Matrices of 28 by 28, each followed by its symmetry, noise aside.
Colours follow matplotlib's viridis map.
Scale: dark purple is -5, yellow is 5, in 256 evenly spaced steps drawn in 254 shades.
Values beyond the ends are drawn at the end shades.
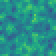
mirrored top to bottom.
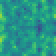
mirrored top to bottom.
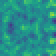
mirrored top to bottom.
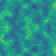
mirrored top to bottom.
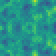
mirrored top to bottom.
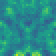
mirrored left to right.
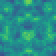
mirrored left to right.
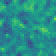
antisymmetric.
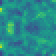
mirrored top to bottom.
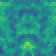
mirrored left to right.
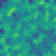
symmetric.
